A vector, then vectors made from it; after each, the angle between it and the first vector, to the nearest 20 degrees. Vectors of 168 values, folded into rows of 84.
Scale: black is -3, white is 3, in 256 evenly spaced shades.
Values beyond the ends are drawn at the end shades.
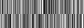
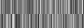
100 degrees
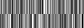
160 degrees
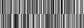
60 degrees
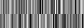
120 degrees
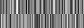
80 degrees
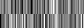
100 degrees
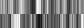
60 degrees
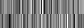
60 degrees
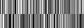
60 degrees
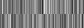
160 degrees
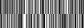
120 degrees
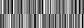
140 degrees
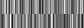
120 degrees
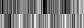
40 degrees
